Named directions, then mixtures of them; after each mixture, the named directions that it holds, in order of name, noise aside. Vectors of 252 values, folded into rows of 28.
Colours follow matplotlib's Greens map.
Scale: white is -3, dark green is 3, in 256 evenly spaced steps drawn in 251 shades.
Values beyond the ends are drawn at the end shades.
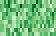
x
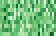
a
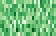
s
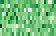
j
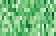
a, x.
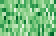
a, j.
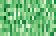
a, s.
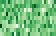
j, x.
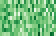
a.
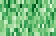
x.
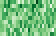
x.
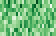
x.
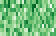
x.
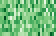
a.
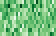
a, x.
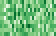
a, s.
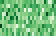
j.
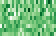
a, j.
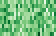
a.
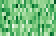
a, j.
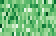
j.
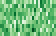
s.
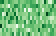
j.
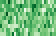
j, x.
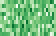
a, j.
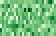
j.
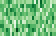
s, x.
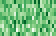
s.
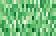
s.
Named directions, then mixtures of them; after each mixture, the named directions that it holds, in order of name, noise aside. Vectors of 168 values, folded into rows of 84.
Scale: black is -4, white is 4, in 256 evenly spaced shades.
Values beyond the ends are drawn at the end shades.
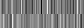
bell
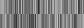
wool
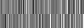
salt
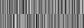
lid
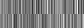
bell, salt, wool.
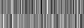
bell.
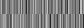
bell, lid, salt.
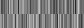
bell, lid, wool.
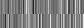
salt.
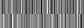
bell.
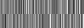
salt.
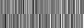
salt.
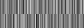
lid.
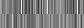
bell, wool.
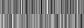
bell.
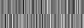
bell, lid, salt.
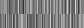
lid, salt, wool.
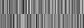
lid.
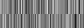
bell, salt, wool.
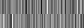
bell, lid.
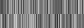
wool.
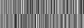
bell, lid, wool.
